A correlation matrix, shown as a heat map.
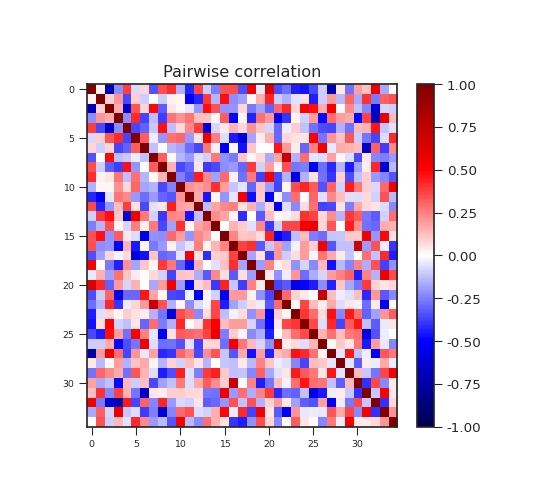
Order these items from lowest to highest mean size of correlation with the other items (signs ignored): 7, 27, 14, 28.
28, 7, 14, 27
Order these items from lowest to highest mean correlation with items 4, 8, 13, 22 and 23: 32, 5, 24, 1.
1, 5, 32, 24
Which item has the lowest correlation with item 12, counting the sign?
21
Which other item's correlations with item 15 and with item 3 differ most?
16
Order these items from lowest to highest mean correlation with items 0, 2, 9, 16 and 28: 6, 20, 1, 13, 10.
10, 1, 6, 13, 20
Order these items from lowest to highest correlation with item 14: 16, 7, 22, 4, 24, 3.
4, 3, 16, 7, 22, 24
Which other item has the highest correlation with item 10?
34
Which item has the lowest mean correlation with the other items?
8
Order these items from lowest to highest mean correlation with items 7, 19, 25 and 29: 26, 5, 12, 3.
12, 26, 3, 5
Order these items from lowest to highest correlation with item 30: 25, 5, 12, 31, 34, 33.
31, 33, 5, 34, 12, 25
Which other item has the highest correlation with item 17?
11
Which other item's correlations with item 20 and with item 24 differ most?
0
